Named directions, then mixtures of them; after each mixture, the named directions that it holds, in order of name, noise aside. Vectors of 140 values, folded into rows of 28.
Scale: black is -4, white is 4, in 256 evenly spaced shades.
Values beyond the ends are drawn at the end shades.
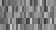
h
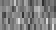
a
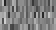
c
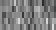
a.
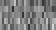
a, c.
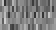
c.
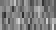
a.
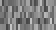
h.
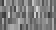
a, c.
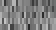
a, c.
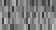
a, c.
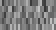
a, h.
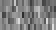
a.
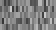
c, h.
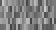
h.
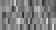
a.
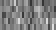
a.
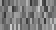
a, h.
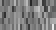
a, h.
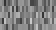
c, h.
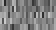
c.
